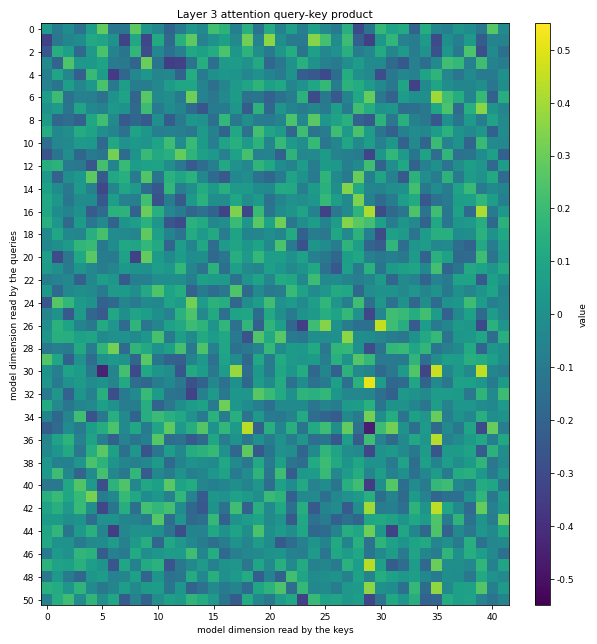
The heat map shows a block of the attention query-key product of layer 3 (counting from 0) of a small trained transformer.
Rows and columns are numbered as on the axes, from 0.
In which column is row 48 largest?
22
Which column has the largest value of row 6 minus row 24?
35
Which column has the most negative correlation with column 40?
19
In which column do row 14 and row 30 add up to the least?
5
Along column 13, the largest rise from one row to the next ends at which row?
24
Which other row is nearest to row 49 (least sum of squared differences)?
47
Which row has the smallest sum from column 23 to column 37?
4
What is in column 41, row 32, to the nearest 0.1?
0.2
